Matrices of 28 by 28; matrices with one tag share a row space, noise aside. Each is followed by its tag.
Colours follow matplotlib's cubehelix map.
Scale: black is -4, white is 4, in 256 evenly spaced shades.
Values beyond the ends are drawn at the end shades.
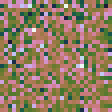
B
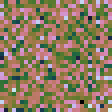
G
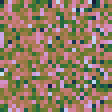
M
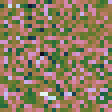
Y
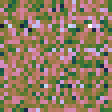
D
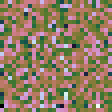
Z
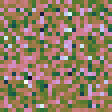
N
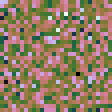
G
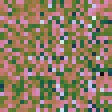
M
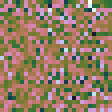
M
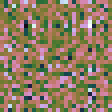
N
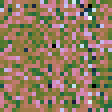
M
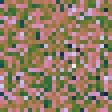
D
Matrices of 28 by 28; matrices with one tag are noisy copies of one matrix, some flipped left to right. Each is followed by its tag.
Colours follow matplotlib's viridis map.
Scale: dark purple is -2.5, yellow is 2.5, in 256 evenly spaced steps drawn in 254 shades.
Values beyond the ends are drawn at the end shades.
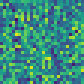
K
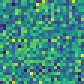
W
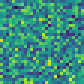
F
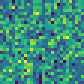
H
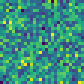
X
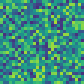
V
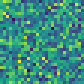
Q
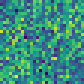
H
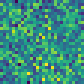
X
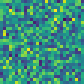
Q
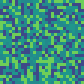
V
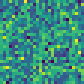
K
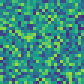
F
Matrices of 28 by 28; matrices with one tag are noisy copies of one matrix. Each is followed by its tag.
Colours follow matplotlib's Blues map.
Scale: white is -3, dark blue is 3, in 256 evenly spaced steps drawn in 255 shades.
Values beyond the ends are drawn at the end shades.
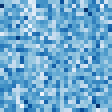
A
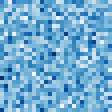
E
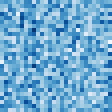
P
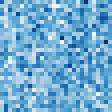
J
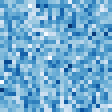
A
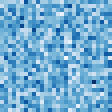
P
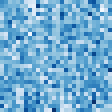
A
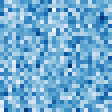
J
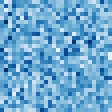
E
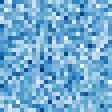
E
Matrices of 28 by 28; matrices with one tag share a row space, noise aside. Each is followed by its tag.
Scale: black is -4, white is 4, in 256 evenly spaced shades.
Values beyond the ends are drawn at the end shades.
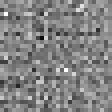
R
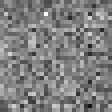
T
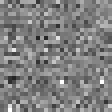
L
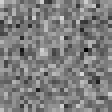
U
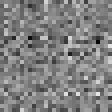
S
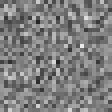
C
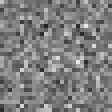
U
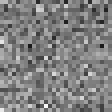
R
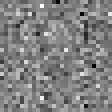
U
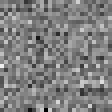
R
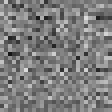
L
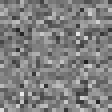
U
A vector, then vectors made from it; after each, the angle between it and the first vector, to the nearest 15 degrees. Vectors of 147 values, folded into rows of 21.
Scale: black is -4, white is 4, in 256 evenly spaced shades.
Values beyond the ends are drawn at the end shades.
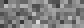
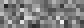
135 degrees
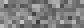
165 degrees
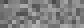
30 degrees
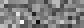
150 degrees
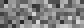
15 degrees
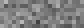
165 degrees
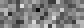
75 degrees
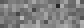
45 degrees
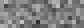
165 degrees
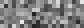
135 degrees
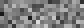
45 degrees
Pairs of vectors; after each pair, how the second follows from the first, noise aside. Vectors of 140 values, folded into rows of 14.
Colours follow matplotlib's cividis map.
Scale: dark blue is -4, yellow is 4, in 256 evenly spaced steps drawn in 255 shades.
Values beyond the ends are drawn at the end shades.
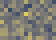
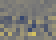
wrapped around, negated, partly zeroed.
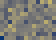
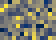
wrapped around, scaled up.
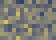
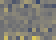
reversed, negated, partly zeroed.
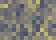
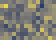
copied.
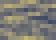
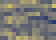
copied.
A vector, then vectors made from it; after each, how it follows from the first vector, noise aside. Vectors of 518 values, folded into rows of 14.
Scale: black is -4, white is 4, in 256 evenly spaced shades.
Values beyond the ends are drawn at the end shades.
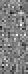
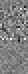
reversed, partly zeroed.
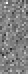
wrapped around, partly zeroed.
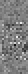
wrapped around, partly zeroed.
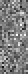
copied.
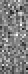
copied.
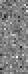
wrapped around, partly zeroed.
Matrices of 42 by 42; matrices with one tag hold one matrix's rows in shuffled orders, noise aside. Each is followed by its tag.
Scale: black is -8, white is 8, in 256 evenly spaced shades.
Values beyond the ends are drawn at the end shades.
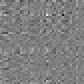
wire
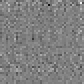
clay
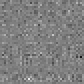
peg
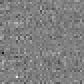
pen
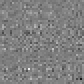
peg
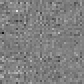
pen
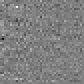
pen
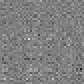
peg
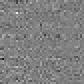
pen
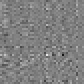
wire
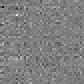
pen
